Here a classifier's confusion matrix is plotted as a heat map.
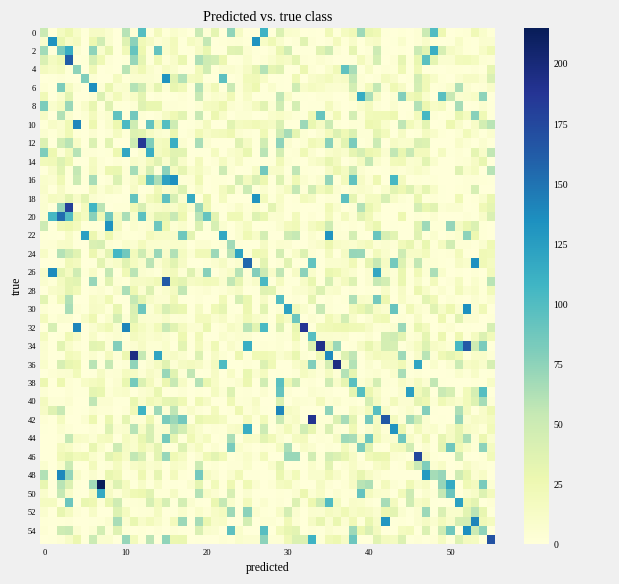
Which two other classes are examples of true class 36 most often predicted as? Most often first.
46, 22
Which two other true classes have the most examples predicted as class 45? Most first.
39, 42
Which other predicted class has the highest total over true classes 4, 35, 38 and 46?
11
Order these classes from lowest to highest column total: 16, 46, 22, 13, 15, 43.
22, 43, 13, 46, 16, 15
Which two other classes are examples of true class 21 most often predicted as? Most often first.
8, 14
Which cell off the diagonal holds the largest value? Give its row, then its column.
49, 7
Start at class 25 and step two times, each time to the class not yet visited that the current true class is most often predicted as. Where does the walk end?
42
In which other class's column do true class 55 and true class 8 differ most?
33
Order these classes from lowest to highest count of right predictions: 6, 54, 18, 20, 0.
0, 54, 20, 18, 6
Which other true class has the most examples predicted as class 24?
26
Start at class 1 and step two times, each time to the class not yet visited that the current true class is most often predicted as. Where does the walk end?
41
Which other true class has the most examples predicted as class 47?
48
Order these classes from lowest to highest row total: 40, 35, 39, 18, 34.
40, 39, 18, 35, 34
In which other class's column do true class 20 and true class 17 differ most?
2
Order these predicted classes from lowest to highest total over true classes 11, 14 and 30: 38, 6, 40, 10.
10, 6, 38, 40
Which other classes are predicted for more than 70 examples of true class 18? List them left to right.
11, 15, 26, 37
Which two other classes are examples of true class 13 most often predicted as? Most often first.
10, 0
